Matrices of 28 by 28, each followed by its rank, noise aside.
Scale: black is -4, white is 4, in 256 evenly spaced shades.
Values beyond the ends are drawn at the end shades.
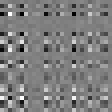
one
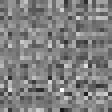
three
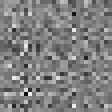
four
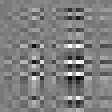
one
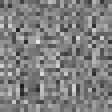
four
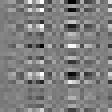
one
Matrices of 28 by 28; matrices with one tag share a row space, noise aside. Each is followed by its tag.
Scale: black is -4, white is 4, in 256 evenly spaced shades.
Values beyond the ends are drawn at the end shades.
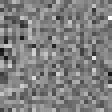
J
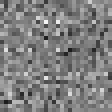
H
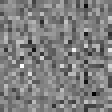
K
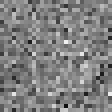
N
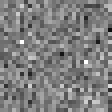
K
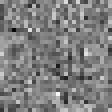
N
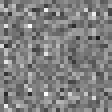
H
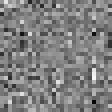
J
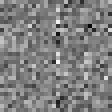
N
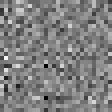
H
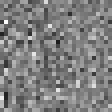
H
